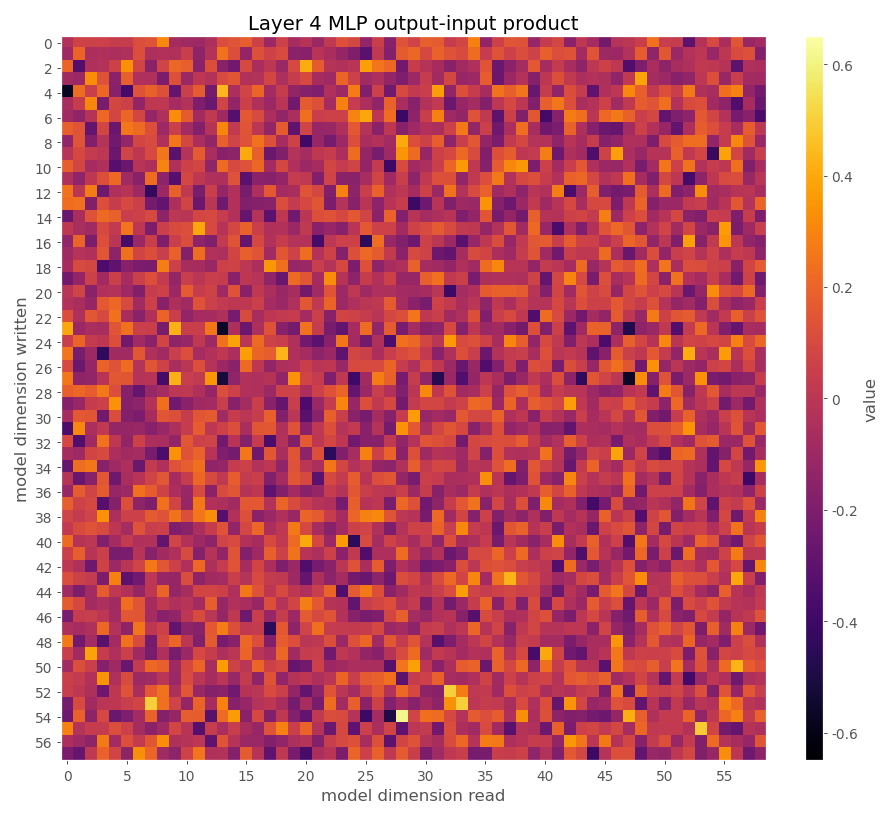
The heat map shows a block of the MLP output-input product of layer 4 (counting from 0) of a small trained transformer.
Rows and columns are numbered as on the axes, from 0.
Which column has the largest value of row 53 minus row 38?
13
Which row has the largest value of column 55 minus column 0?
4
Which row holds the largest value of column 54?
20
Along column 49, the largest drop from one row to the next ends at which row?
27
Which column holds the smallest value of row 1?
25
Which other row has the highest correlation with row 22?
49
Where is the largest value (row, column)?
54, 28
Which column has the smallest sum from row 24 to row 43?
5
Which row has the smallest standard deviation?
21
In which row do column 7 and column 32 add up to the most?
53
